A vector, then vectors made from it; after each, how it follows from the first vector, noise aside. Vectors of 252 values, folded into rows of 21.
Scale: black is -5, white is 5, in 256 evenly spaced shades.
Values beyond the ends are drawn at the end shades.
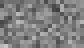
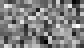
wrapped around, scaled up.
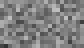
negated.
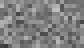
negated.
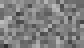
negated.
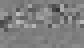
partly zeroed.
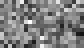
wrapped around, scaled up.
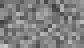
copied.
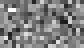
wrapped around, scaled up.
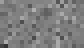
negated, partly zeroed.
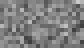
reversed.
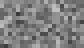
negated.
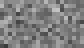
negated.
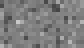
partly zeroed.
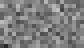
negated.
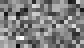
wrapped around, scaled up.
